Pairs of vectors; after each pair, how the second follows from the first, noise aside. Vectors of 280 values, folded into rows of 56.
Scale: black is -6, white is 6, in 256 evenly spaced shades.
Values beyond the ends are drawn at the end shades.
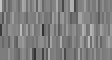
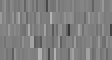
reversed, partly zeroed.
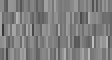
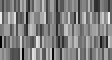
wrapped around, scaled up.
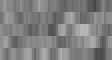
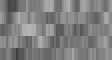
reversed.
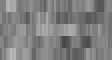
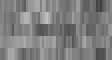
reversed, negated.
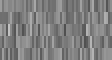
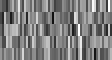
wrapped around, scaled up.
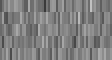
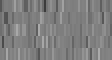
partly zeroed.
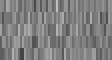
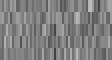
reversed, negated.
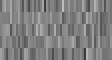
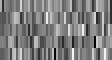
wrapped around, scaled up.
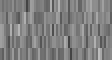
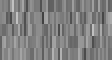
reversed.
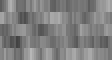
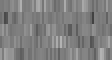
reversed, partly zeroed.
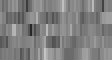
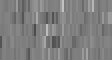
partly zeroed.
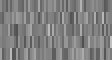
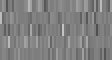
reversed, partly zeroed.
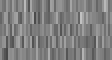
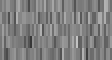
reversed, negated.
